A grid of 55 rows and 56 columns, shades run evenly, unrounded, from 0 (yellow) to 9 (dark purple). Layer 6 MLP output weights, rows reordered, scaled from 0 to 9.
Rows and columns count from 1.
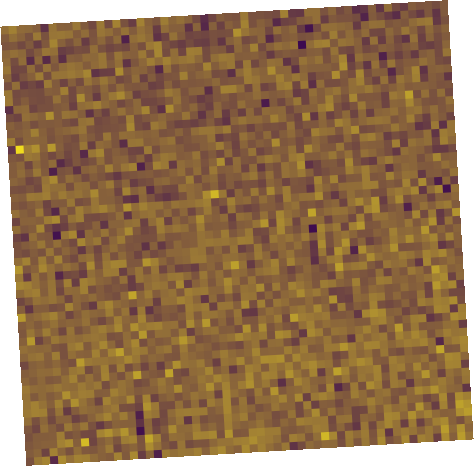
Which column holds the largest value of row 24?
55
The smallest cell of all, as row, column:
16, 2
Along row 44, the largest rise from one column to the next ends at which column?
54
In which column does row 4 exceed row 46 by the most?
34
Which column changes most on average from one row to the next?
6
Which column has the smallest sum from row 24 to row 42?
53
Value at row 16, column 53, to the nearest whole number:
7
